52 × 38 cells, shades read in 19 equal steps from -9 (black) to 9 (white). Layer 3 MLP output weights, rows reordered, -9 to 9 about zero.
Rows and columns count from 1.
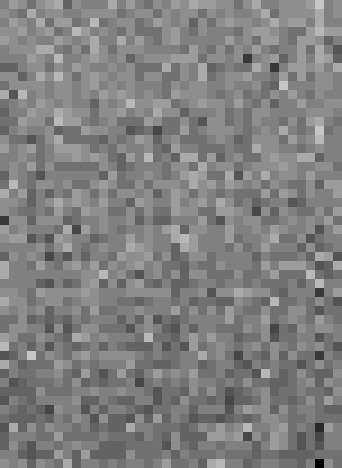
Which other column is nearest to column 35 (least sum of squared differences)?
13
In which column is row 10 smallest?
31
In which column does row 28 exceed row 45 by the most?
15
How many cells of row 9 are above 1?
7
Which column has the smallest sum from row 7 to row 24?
28
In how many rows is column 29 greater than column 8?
19
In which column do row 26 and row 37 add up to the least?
9
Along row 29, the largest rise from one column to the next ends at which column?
36
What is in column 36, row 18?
-2
